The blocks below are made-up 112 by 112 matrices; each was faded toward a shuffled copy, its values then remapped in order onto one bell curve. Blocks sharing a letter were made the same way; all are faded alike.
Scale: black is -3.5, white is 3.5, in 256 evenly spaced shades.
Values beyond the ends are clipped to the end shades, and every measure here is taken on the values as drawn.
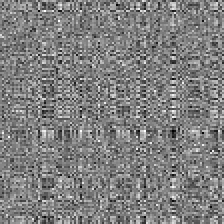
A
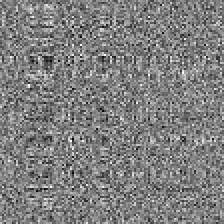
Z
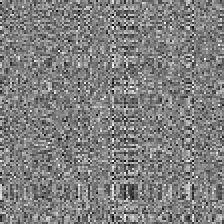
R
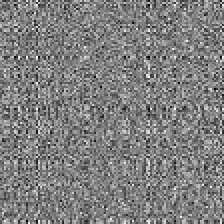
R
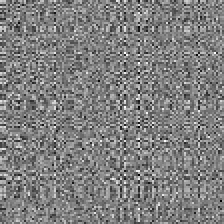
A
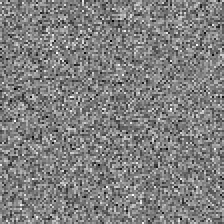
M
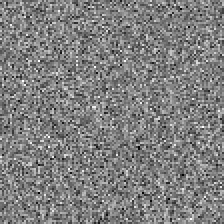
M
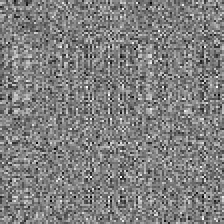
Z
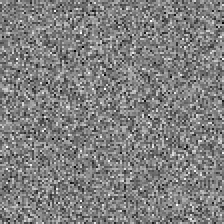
M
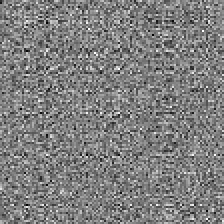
Z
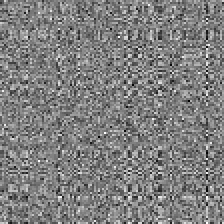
R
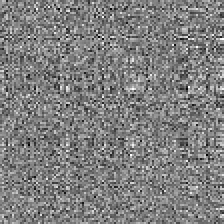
Z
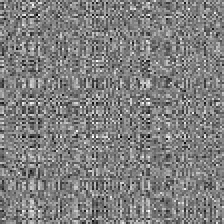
A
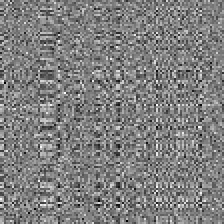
A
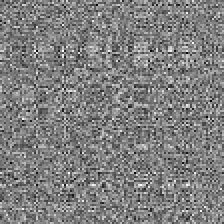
Z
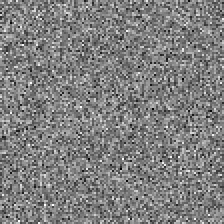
M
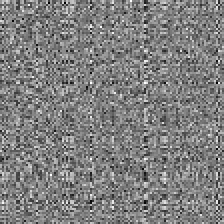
R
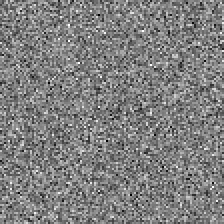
M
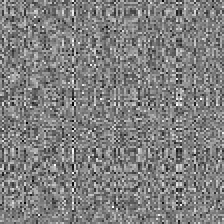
R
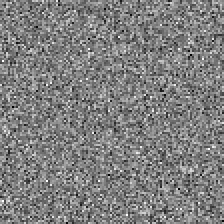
M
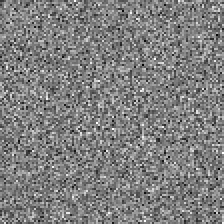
M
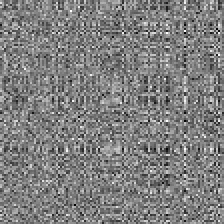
A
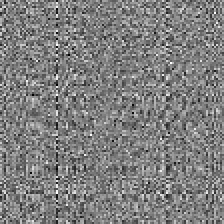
R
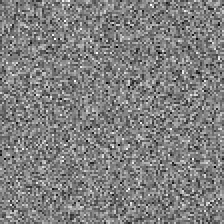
M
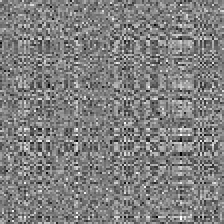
A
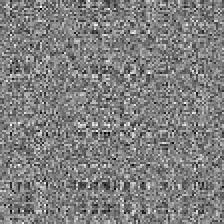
Z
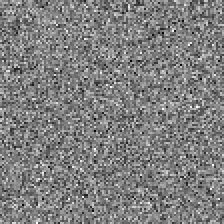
M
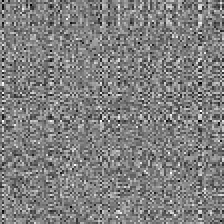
R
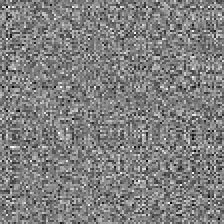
Z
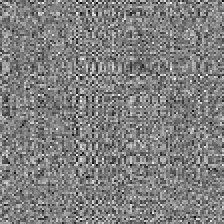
R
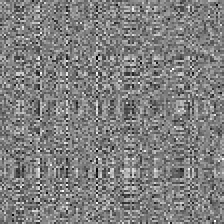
R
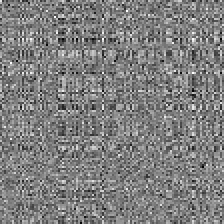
A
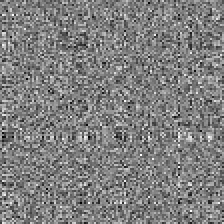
Z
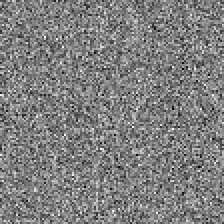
M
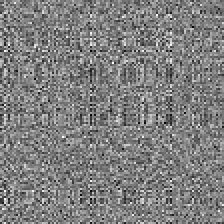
R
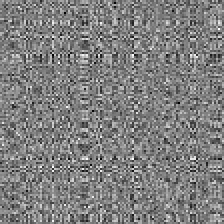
A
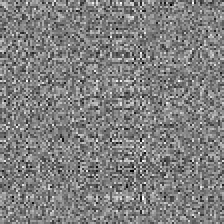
Z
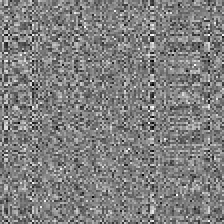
R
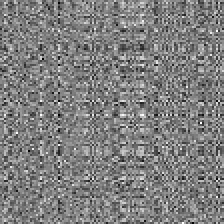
A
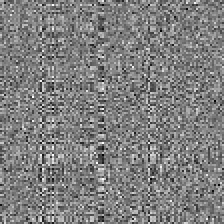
R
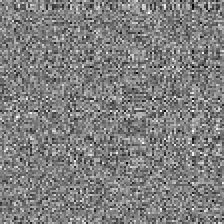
Z
